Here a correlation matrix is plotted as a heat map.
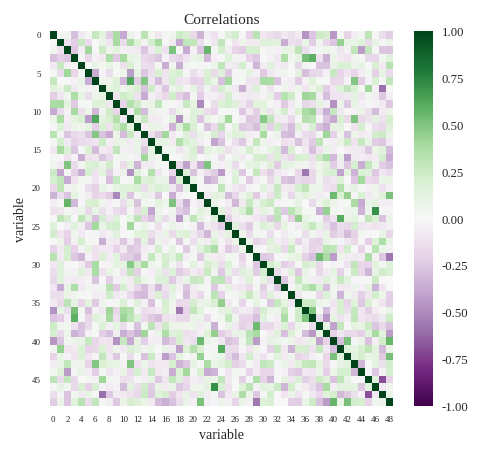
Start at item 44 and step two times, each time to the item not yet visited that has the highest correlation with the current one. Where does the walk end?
12
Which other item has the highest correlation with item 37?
3
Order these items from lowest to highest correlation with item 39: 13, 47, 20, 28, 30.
20, 30, 47, 28, 13
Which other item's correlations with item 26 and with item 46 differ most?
23
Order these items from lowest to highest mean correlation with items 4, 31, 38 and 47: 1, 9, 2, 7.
7, 2, 9, 1
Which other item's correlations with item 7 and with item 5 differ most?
47
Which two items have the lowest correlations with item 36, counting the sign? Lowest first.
18, 0
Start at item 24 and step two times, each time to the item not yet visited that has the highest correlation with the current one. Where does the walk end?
1
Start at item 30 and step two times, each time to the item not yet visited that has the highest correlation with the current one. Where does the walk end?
6
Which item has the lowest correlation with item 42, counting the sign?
16
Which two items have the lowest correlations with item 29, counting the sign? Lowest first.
48, 40
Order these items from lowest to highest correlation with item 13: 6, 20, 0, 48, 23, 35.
20, 35, 48, 23, 0, 6
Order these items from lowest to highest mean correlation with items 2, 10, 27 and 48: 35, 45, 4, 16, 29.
29, 16, 45, 35, 4
